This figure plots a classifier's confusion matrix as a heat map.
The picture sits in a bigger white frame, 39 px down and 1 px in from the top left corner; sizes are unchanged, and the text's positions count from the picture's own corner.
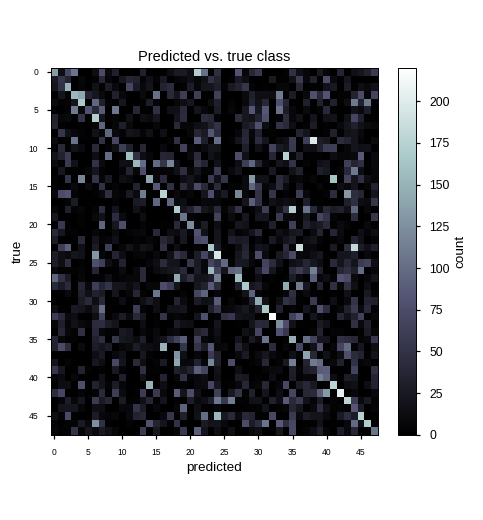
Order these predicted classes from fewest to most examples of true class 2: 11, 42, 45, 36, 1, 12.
42, 45, 12, 36, 1, 11
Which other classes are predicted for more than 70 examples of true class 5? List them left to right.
3, 7, 9, 29, 31, 33
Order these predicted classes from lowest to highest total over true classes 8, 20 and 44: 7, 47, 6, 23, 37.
47, 6, 37, 23, 7
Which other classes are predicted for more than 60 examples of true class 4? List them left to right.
6, 33, 44, 46
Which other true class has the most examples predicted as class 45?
26
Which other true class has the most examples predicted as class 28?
46
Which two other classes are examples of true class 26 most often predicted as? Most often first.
23, 38
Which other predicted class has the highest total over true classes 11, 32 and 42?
34
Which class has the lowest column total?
5
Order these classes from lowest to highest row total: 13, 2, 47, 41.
13, 47, 2, 41
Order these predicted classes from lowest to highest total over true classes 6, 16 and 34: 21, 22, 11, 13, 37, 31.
37, 21, 11, 31, 22, 13
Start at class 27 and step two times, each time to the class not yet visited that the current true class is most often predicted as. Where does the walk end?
35
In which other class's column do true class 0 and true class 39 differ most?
3
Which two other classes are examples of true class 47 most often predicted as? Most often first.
21, 35
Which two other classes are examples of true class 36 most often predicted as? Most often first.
16, 43
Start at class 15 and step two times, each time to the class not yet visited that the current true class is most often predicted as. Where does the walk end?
22
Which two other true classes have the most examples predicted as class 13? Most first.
16, 12
